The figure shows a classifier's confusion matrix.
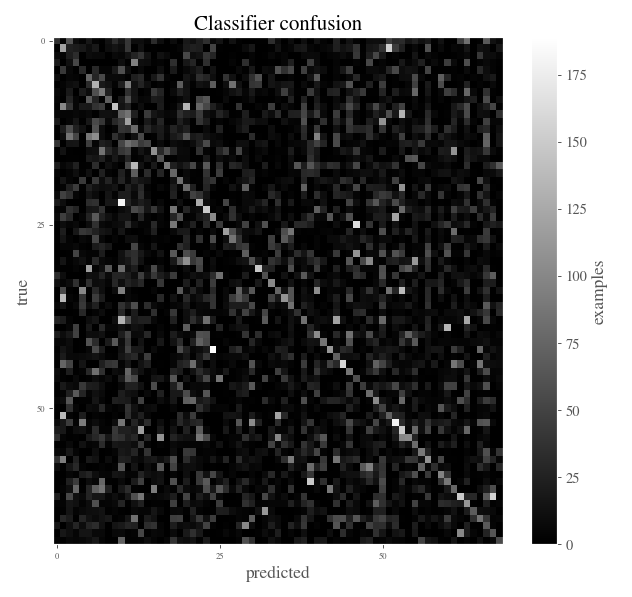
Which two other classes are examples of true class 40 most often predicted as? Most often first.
45, 54
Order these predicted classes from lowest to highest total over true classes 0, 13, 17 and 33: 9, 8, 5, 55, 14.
14, 8, 55, 9, 5
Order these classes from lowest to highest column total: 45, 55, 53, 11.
55, 45, 53, 11
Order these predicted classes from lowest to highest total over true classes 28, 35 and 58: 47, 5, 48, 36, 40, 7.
5, 40, 7, 47, 36, 48
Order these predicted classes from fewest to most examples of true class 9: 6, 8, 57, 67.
8, 57, 6, 67
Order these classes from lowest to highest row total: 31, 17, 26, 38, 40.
26, 40, 31, 38, 17
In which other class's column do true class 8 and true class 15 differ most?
61
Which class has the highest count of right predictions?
52
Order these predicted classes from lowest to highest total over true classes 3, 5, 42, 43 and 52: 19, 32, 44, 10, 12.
32, 44, 19, 10, 12
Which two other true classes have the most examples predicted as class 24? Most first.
42, 6
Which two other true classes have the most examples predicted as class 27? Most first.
6, 26
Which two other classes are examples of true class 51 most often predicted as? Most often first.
1, 34
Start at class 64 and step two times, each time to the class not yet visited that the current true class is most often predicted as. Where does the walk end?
25
